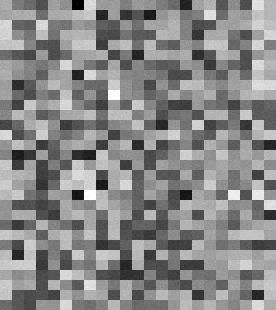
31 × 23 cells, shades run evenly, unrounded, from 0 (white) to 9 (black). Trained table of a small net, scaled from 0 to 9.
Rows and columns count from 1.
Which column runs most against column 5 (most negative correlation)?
19
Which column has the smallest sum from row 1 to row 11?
22
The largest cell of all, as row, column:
1, 7
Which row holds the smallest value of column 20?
20
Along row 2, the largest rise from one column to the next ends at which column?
9
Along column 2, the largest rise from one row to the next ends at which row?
16
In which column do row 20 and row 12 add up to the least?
8
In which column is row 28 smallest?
6
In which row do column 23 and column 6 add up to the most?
13
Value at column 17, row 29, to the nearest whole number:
4
